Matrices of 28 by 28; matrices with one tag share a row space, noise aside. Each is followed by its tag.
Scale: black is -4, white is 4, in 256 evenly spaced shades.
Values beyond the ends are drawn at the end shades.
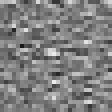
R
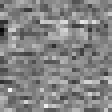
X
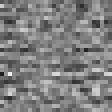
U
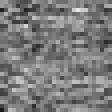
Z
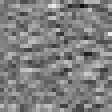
R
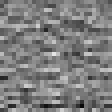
X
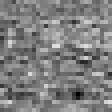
U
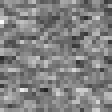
U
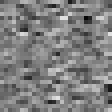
R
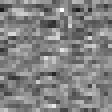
X
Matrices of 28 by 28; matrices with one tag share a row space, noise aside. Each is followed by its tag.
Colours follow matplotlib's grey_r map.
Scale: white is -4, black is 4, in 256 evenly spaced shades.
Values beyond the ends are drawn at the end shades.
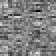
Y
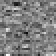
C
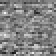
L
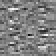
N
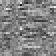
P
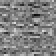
L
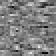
N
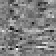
N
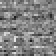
L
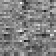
P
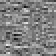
C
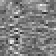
N
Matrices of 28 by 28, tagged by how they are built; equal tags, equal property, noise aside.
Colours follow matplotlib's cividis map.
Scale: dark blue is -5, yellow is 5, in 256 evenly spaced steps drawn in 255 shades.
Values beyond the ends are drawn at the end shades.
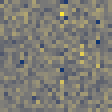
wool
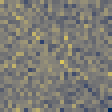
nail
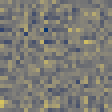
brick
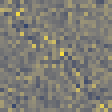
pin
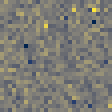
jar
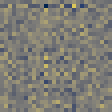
brick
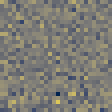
brick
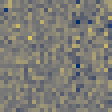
wool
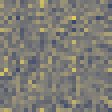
brick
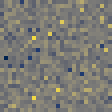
jar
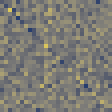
nail
